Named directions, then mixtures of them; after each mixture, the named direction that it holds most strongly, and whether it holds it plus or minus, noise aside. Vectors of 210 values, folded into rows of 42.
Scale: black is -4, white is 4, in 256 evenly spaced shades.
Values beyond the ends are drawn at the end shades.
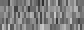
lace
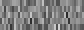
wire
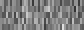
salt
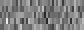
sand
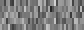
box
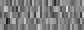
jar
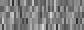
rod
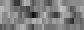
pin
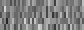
wire, minus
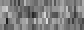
pin, plus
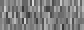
salt, minus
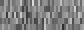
salt, minus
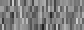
rod, minus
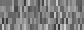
lace, plus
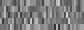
wire, minus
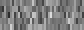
wire, minus
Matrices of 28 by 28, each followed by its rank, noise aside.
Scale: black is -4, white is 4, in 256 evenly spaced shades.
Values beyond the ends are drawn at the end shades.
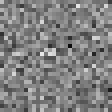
eight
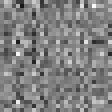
three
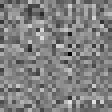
six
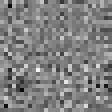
six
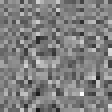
three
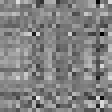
three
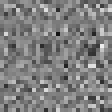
four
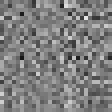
four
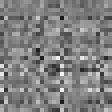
three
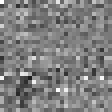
four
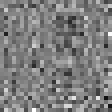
four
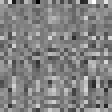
three
